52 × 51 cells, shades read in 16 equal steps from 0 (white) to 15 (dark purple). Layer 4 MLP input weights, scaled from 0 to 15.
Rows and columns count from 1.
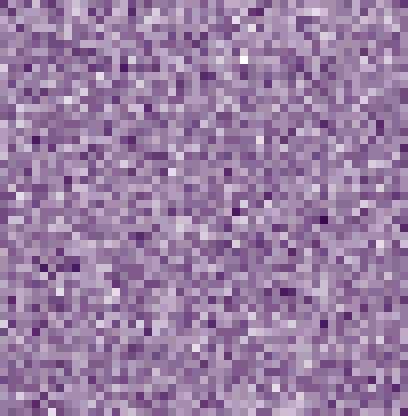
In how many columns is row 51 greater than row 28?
24
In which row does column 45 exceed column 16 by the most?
21
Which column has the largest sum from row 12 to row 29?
41
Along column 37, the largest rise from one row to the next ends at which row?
32
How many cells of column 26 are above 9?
12
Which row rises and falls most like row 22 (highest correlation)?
45
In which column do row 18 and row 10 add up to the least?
13
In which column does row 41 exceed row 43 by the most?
31
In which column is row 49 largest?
50
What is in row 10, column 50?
6
